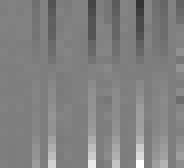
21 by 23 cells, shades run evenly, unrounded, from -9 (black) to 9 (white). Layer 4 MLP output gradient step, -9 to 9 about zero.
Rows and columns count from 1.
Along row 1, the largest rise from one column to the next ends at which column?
19
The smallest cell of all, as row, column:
1, 18
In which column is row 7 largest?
23
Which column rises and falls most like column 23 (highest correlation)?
14
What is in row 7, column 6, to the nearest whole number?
0
